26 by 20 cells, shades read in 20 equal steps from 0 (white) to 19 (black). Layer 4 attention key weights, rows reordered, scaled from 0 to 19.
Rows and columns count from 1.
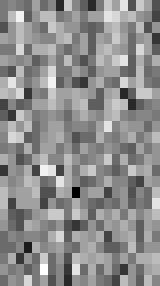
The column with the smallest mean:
7
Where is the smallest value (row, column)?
25, 6
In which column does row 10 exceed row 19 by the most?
1
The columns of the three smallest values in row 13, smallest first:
2, 3, 20
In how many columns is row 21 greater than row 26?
10
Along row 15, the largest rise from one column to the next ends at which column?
15
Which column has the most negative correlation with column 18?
8
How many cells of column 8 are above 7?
15
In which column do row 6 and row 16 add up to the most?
5
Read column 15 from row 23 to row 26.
12 10 11 14
